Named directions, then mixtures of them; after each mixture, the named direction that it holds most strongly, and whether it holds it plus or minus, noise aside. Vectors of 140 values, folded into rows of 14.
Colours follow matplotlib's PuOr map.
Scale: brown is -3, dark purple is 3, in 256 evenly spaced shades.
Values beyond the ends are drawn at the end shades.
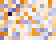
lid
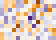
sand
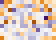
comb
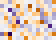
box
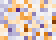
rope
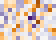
sand, plus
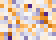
box, minus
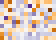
comb, plus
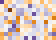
box, minus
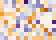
sand, minus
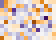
comb, plus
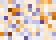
box, minus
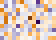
sand, minus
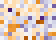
box, plus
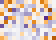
comb, plus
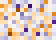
rope, minus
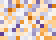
sand, minus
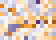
box, minus
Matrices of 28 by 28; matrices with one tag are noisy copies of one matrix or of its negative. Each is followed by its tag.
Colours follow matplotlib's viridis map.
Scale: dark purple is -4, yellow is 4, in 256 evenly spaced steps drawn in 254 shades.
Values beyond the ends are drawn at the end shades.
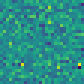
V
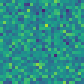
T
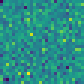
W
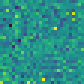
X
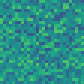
V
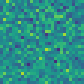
V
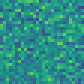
V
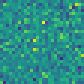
W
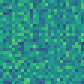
T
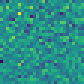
V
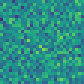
W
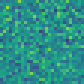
V
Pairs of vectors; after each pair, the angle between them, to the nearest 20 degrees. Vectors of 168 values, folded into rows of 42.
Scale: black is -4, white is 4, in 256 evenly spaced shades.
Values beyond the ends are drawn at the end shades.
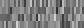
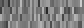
80 degrees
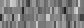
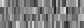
100 degrees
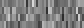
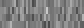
120 degrees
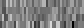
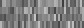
100 degrees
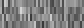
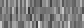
100 degrees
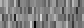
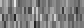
40 degrees
